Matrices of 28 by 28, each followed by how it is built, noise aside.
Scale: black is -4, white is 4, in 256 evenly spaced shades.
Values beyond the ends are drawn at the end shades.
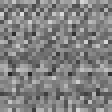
repeating columns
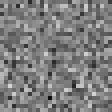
repeating columns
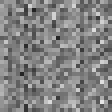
repeating rows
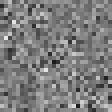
block diagonal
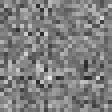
low rank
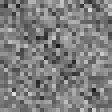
Toeplitz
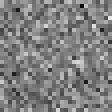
Toeplitz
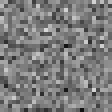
repeating rows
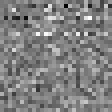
uneven rows
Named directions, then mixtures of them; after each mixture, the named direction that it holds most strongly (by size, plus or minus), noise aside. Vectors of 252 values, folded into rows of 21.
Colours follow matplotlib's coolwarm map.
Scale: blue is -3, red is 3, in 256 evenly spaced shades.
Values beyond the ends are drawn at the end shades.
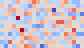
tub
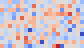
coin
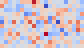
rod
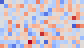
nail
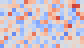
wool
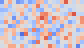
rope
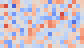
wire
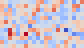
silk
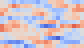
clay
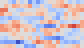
clay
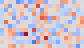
rope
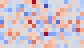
rod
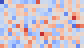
nail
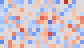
rope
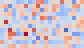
silk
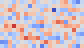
tub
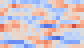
clay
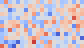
nail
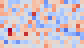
silk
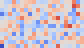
wool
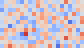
rope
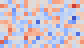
wool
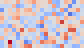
coin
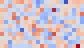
rope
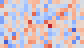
wire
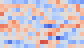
clay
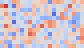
wire
